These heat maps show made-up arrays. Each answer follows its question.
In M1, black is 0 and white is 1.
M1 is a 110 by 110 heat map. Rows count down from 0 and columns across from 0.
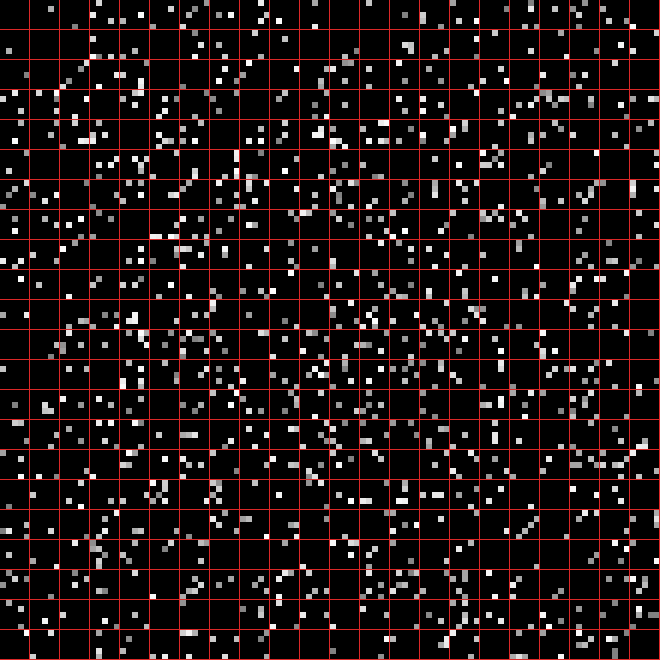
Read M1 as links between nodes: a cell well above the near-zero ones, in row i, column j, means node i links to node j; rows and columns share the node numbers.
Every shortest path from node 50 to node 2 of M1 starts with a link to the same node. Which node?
node 74
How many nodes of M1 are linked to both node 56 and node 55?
1
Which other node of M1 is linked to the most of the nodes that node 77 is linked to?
node 30
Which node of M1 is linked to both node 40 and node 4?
node 12
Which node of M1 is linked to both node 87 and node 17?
node 88
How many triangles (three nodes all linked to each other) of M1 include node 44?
6
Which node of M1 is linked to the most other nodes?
node 23
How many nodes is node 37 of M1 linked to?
9
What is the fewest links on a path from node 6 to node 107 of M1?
4
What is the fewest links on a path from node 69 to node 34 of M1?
2
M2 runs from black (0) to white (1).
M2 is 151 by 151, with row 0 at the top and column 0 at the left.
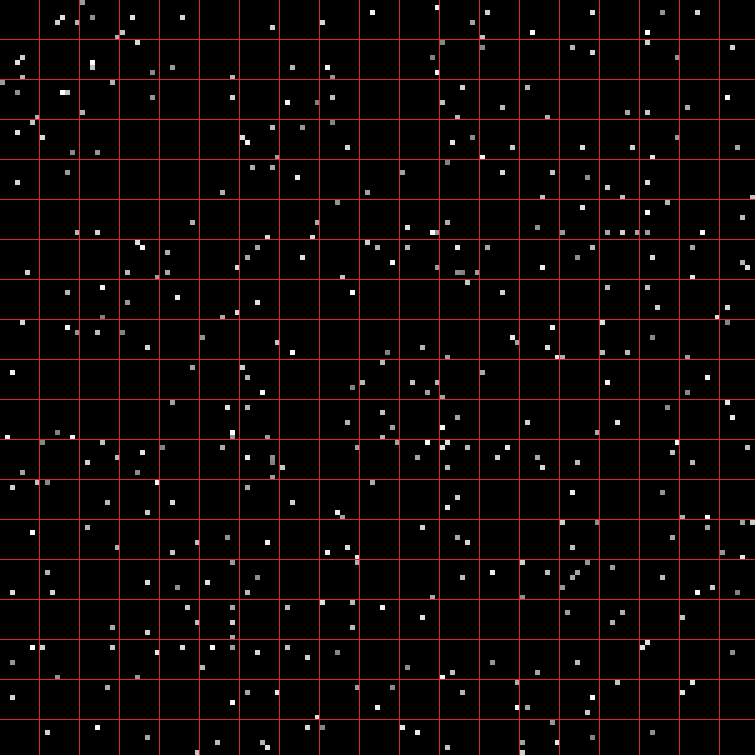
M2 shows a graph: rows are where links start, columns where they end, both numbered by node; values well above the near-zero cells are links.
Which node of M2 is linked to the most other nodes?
node 46
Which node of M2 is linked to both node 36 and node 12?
node 3
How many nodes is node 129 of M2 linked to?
8
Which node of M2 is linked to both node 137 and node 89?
node 71
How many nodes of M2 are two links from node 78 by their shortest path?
4
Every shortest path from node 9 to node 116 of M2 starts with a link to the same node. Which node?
node 114
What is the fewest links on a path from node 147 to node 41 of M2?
3
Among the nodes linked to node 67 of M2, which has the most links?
node 130
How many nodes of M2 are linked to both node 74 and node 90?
0
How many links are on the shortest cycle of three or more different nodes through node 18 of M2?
3
